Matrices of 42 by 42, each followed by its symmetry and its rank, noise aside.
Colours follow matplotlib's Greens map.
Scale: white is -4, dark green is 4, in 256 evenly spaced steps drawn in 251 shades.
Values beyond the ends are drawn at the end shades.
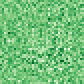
no symmetry, rank six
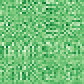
antisymmetric, rank four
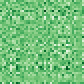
no symmetry, rank four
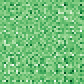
no symmetry, rank five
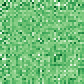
symmetric, rank four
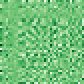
antisymmetric, rank four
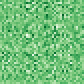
no symmetry, rank five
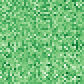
no symmetry, rank six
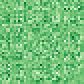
antisymmetric, rank six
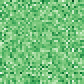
antisymmetric, rank six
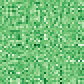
antisymmetric, rank six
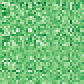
no symmetry, rank four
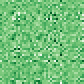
no symmetry, rank four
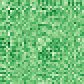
symmetric, rank four
